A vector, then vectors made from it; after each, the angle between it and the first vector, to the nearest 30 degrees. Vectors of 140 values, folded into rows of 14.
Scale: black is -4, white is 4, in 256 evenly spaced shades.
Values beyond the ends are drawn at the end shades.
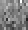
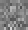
90 degrees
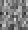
90 degrees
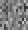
90 degrees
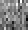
30 degrees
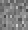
90 degrees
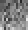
150 degrees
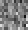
120 degrees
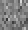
30 degrees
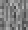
90 degrees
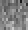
150 degrees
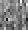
30 degrees
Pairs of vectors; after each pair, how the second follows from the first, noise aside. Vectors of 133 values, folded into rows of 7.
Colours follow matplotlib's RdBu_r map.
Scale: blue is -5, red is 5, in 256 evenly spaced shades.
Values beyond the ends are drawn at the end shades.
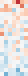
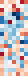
wrapped around, negated, scaled up.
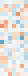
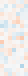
negated, shrunk.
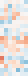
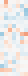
wrapped around, negated, partly zeroed.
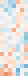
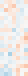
negated, shrunk.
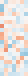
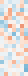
reversed.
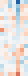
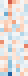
reversed.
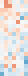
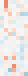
partly zeroed.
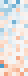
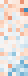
reversed.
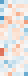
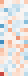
wrapped around.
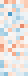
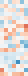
reversed.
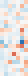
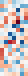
wrapped around, negated, scaled up.
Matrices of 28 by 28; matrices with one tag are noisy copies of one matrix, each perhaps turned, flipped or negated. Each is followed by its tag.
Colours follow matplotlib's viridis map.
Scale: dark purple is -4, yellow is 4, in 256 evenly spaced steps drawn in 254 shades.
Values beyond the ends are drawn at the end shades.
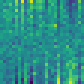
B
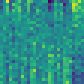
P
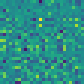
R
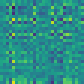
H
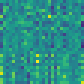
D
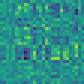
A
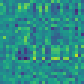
A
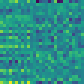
D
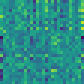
D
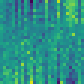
B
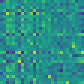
H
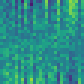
B
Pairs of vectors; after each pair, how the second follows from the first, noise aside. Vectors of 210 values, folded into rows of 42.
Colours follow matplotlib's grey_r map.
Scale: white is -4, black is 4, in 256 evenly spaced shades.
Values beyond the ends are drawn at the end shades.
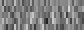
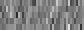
reversed, partly zeroed.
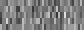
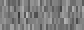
reversed, negated, shrunk.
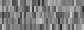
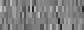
partly zeroed.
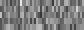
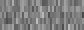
reversed, negated, shrunk.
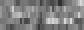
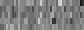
negated, partly zeroed.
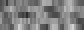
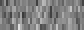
partly zeroed.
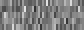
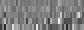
reversed, partly zeroed.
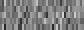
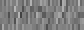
reversed, negated, shrunk.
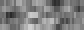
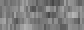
reversed, negated, shrunk.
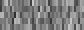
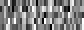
reversed, negated, scaled up.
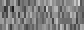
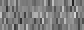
wrapped around, partly zeroed.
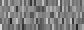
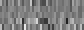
reversed, partly zeroed.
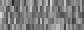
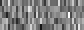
wrapped around.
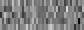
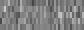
reversed, negated, shrunk.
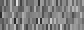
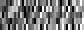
reversed, negated, scaled up.
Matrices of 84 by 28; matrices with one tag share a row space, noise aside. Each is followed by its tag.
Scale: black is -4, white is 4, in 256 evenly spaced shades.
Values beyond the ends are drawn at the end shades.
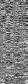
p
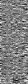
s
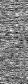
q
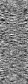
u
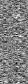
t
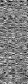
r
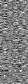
t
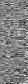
p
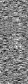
t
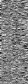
s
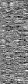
p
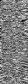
s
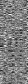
r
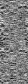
u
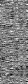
q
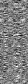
t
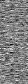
q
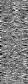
s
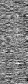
p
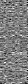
r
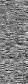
p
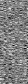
r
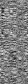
u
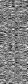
r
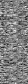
u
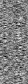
t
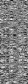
u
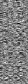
t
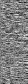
p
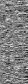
p
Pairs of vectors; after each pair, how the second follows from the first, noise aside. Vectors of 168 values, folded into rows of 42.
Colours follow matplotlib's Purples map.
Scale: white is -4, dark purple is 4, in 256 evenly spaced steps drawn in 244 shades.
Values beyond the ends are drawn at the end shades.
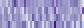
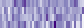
copied.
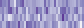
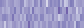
wrapped around, shrunk.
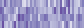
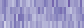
reversed, shrunk.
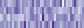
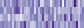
copied.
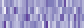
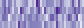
reversed.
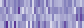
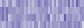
reversed, shrunk.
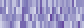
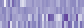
reversed, negated, partly zeroed.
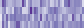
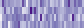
copied.
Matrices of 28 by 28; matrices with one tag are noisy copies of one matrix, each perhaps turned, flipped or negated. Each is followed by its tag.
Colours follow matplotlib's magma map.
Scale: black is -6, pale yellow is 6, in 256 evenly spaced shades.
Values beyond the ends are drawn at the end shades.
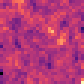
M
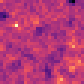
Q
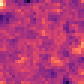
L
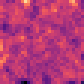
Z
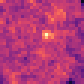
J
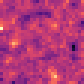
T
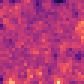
Z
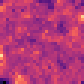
L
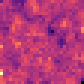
M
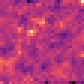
M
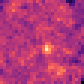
J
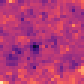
J
